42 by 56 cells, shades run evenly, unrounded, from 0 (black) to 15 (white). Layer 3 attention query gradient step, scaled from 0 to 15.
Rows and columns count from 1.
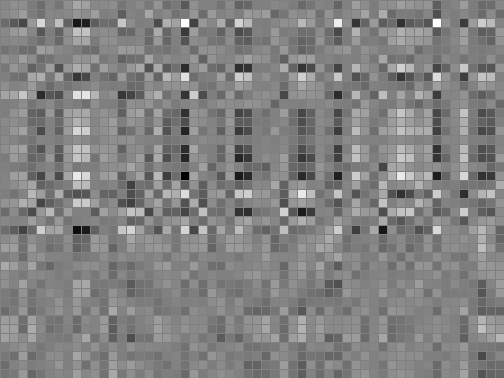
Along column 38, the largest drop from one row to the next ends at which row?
4
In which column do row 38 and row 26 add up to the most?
49
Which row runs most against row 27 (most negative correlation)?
33
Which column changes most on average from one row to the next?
21
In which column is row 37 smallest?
13
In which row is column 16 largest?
24
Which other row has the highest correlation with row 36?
37
